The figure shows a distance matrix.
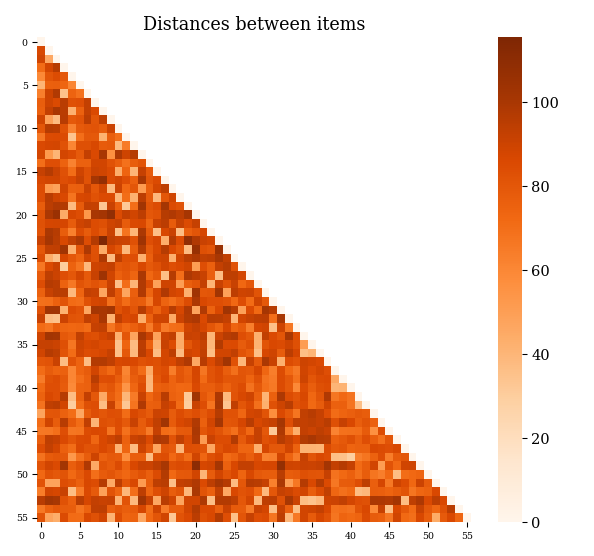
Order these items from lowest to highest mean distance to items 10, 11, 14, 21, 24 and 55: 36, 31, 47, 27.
47, 36, 27, 31
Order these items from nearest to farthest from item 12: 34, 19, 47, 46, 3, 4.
47, 34, 4, 19, 3, 46
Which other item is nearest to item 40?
48
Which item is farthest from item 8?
23
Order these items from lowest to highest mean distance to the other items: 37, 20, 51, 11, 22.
11, 22, 51, 37, 20
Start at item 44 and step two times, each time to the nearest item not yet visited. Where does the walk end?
49
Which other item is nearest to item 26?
3
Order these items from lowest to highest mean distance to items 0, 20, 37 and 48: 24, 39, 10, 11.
39, 11, 10, 24
